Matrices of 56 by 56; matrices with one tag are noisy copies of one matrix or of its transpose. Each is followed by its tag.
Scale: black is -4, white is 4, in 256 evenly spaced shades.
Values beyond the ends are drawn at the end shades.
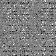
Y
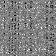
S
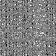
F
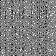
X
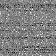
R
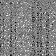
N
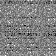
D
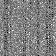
R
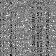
N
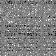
D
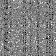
R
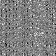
F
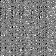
X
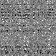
S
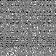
X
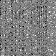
X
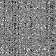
S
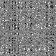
S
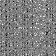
F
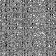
F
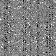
R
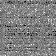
D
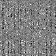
Y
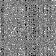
D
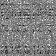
S
